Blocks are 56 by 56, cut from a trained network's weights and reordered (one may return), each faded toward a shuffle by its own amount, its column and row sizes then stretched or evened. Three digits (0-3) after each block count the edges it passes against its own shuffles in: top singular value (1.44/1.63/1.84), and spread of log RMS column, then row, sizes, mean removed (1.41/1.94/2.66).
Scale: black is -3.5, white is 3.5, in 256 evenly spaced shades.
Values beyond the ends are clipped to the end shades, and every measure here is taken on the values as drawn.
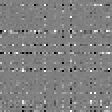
3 2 3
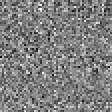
2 0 1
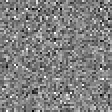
1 2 1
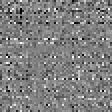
0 2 3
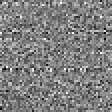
2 0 2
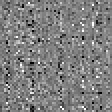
0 3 1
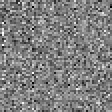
1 1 0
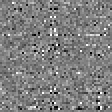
3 1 2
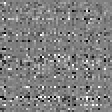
1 3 3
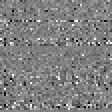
1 1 3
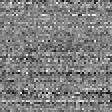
2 0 3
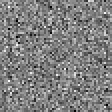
0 2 0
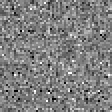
1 0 1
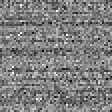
2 0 1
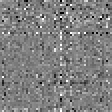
2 2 2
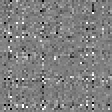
3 2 2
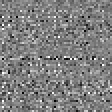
0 1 3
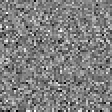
1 0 2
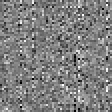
0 3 0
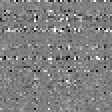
1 1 3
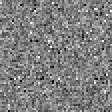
0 0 0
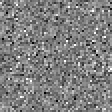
0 0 0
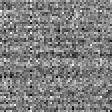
2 2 0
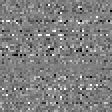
0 1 3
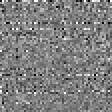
1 1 3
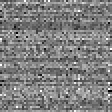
3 1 0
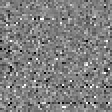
1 1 2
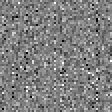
1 2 0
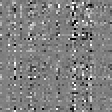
0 3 3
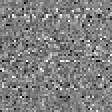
3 0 2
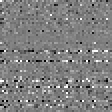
3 1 3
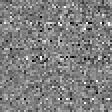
0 1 2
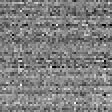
3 1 2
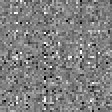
1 2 2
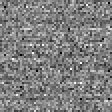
0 0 1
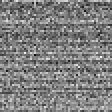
3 0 0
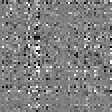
3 3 3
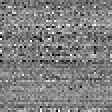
2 1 3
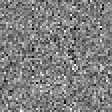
0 2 0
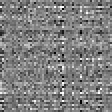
3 3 1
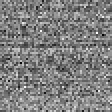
1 0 0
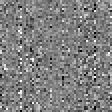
1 3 1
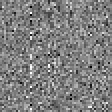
1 2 0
